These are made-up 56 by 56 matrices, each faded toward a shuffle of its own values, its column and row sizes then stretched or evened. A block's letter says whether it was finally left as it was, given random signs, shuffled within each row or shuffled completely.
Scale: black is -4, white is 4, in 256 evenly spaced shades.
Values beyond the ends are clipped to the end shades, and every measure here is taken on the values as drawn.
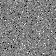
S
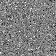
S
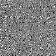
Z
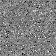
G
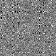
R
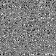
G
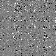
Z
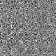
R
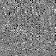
R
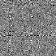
R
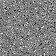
S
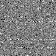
G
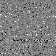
G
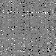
R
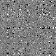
Z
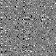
R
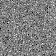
S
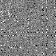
R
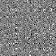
R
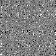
Z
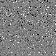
G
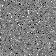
S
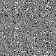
Z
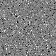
S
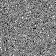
S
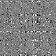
R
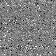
G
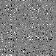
Z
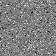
S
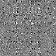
R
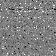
G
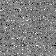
G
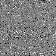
G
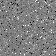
S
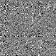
Z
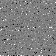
G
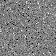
S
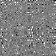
R
